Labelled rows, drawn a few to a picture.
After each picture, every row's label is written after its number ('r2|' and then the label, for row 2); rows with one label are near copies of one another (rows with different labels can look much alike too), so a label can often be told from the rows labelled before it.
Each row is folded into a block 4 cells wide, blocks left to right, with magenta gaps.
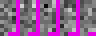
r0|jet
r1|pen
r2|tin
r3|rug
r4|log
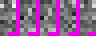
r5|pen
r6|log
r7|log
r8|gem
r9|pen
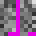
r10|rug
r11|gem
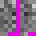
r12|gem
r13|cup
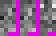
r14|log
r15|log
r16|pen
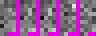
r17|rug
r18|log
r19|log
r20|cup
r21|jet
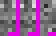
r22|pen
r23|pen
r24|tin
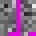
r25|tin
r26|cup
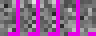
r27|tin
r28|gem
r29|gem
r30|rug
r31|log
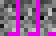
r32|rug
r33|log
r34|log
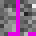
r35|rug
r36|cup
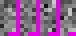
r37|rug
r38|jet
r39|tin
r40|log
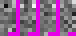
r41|tin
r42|pen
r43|cup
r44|gem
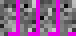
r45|rug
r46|tin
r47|log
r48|tin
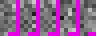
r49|cup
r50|gem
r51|gem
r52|log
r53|rug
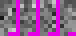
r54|log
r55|pen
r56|gem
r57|rug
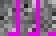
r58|log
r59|tin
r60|gem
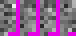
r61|cup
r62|rug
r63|rug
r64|tin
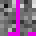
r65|tin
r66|pen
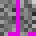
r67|jet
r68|gem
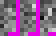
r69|rug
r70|cup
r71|log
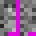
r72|rug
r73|jet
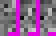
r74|tin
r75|log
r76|log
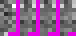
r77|cup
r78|pen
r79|pen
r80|pen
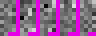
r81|jet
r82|log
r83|tin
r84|pen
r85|gem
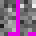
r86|rug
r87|pen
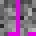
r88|rug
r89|log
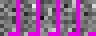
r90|jet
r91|cup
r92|log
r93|tin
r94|cup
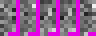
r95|jet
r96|cup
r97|log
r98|log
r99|cup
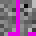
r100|jet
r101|tin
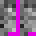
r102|rug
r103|rug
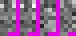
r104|pen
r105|pen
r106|rug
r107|gem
